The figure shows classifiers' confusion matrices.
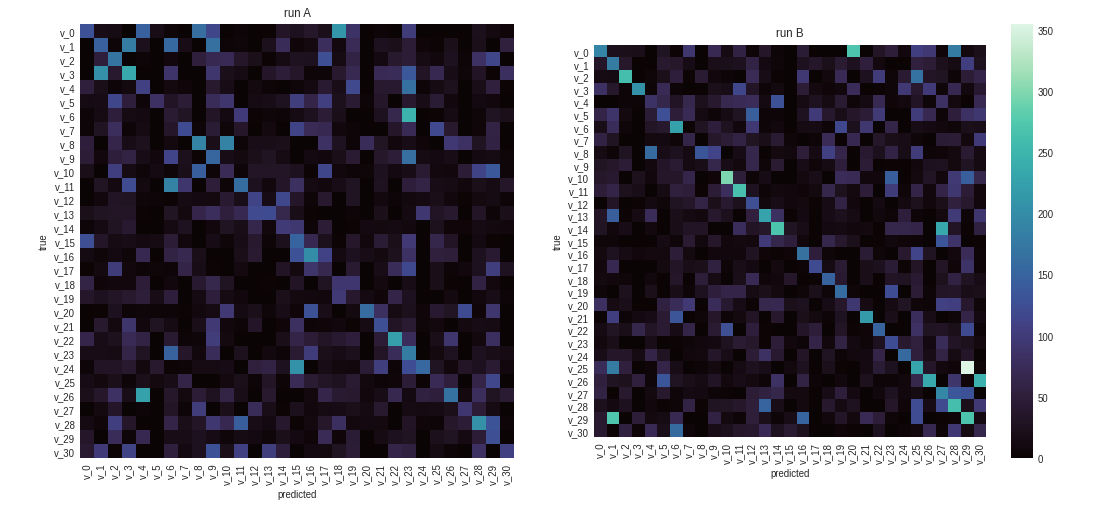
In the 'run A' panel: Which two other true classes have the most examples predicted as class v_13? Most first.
v_30, v_24
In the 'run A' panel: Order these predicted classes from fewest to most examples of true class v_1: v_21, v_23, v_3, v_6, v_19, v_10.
v_10, v_21, v_23, v_19, v_6, v_3
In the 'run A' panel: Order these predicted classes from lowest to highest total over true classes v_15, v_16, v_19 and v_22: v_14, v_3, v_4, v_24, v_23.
v_24, v_14, v_3, v_4, v_23
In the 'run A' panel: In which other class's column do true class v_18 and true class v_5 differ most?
v_2
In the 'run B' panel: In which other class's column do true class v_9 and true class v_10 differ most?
v_23
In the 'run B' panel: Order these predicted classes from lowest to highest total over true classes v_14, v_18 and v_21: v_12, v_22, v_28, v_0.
v_22, v_0, v_28, v_12
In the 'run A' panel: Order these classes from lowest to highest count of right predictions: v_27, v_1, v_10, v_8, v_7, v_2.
v_10, v_27, v_7, v_1, v_2, v_8
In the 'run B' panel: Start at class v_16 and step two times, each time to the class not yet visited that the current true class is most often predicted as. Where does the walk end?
v_29
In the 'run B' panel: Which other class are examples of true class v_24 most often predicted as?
v_13
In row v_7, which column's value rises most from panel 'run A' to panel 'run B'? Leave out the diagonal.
v_30
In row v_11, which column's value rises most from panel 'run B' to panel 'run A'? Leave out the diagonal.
v_6
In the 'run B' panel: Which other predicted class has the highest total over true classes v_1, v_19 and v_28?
v_25
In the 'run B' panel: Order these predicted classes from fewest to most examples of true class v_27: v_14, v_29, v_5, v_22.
v_22, v_5, v_14, v_29
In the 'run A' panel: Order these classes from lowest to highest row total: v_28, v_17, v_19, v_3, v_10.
v_19, v_17, v_10, v_28, v_3
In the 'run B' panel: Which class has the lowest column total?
v_15
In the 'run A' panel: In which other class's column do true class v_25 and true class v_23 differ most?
v_6
